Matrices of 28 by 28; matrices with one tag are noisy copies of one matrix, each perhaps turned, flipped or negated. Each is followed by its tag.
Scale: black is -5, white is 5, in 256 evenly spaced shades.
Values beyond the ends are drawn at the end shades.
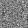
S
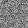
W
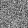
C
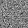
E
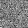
C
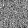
W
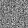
E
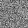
C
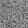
E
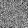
W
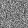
S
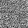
W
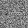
E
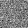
C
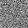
W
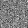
C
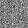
E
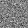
S
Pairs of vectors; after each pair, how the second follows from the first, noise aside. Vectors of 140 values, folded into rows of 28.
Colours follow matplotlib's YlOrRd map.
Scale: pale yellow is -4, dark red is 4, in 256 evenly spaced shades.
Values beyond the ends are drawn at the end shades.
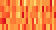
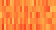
reversed, negated, shrunk.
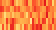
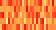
shuffled.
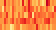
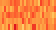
wrapped around, shrunk.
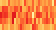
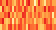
shuffled.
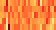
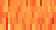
negated, shrunk.
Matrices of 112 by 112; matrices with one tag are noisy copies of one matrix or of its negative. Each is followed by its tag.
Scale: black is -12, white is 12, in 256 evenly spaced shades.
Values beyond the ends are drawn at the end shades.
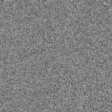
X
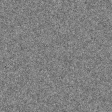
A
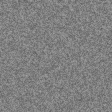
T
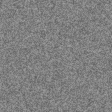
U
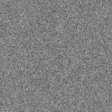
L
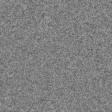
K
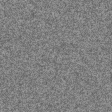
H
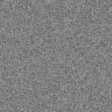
X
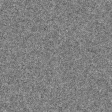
U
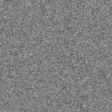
X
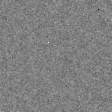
A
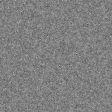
H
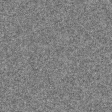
A
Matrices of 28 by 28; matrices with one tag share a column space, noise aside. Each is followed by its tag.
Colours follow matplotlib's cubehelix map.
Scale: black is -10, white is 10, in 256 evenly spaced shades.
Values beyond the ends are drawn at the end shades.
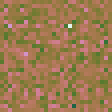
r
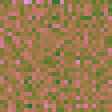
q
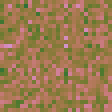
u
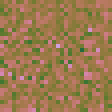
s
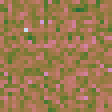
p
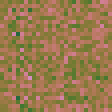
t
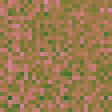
t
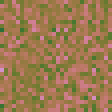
p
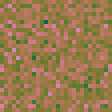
r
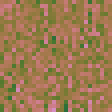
p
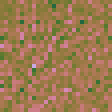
p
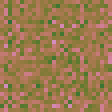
r
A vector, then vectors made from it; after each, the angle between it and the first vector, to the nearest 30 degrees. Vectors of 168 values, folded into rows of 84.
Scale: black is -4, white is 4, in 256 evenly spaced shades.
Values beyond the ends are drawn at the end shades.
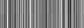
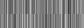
30 degrees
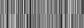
150 degrees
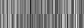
120 degrees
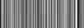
90 degrees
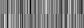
150 degrees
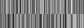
90 degrees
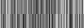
90 degrees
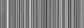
30 degrees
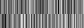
60 degrees
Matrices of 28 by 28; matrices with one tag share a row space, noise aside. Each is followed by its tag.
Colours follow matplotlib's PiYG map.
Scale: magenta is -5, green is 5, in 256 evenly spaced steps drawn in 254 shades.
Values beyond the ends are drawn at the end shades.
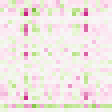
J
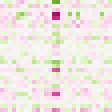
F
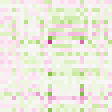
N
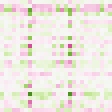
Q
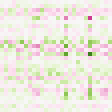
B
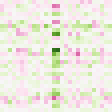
F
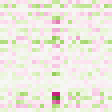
F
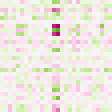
F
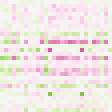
N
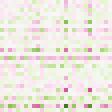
B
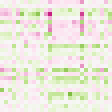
N
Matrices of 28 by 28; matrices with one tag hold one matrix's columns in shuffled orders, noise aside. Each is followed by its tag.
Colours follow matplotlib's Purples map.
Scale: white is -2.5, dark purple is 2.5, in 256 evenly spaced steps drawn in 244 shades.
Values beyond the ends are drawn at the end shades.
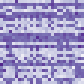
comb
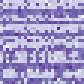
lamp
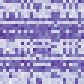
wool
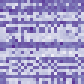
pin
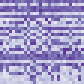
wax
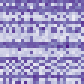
pin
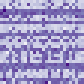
lamp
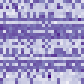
wool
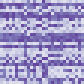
comb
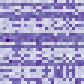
comb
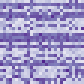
comb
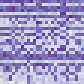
wax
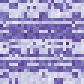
wool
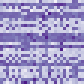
comb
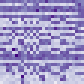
wax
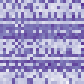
wool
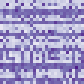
lamp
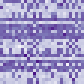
wool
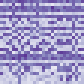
wax
